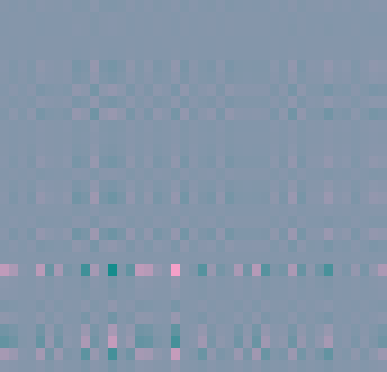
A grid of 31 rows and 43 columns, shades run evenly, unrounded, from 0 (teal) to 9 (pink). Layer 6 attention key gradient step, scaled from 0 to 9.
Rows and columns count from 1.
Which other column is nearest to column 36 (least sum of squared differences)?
41
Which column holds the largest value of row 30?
20
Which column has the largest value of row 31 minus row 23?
13
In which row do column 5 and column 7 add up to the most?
23
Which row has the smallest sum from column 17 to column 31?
29
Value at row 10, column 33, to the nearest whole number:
4
